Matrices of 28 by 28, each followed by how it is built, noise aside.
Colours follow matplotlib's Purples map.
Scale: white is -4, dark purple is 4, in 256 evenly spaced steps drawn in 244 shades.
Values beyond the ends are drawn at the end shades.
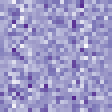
uneven columns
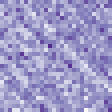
Toeplitz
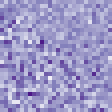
lower triangular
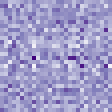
low rank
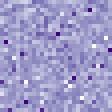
sparse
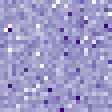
sparse
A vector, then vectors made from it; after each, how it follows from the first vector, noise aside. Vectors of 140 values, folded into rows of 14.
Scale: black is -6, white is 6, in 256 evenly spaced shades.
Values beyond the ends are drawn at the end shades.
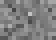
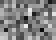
reversed, scaled up.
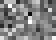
negated, scaled up.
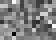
wrapped around, negated, scaled up.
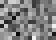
wrapped around, scaled up.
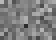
reversed, negated.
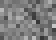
wrapped around.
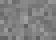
reversed, negated, shrunk.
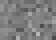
wrapped around, negated, partly zeroed.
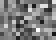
wrapped around, negated, scaled up.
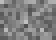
reversed, negated.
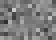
wrapped around.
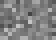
negated.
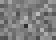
reversed, negated.
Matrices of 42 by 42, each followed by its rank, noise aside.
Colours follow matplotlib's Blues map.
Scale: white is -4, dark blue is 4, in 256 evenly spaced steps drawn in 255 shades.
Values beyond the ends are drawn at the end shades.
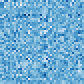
eight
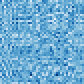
five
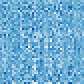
six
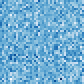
seven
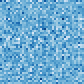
seven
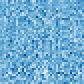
eight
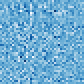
six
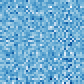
five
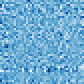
six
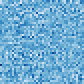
eight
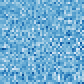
six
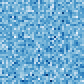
seven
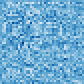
six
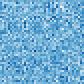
seven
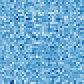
eight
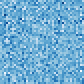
eight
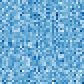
eight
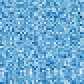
seven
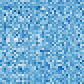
eight
